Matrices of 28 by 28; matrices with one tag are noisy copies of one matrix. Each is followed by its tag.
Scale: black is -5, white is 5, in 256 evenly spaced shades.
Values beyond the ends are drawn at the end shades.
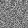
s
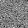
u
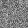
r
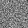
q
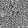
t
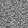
s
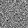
q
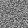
u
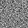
q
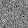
r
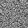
q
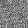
r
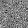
r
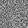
q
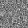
t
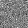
t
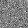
r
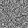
q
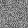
r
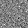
q
